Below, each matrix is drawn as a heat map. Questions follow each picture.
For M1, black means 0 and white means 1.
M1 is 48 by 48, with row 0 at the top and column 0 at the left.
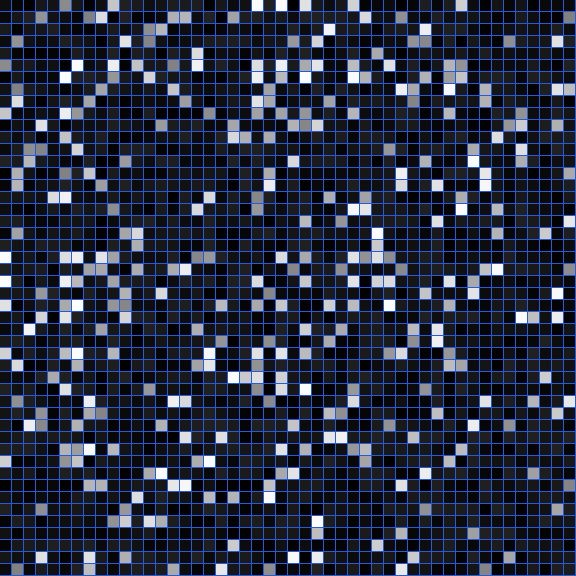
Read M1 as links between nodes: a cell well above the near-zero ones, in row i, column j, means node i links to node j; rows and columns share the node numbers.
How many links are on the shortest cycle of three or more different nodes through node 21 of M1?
3
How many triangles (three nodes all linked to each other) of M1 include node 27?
4
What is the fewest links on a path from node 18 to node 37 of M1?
2
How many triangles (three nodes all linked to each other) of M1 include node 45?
1
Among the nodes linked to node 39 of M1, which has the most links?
node 23
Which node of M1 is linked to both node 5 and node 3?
node 26
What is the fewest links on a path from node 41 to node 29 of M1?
2
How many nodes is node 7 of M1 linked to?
10
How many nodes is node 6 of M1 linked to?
11
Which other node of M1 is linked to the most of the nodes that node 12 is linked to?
node 35
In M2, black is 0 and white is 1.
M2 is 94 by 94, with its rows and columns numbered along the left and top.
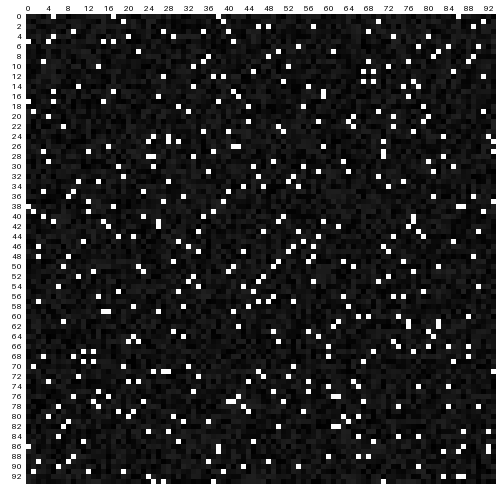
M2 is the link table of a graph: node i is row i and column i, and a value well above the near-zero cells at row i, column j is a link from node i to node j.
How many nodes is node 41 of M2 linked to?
6
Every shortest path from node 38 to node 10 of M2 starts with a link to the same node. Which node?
node 87
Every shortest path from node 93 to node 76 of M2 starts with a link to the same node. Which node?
node 27
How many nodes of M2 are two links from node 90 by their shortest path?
5
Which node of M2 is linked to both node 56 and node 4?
node 73
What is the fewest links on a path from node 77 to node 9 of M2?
3
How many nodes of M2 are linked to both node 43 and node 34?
2
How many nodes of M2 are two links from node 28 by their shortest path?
10
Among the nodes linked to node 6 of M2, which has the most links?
node 78
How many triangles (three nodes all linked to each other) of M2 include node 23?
4
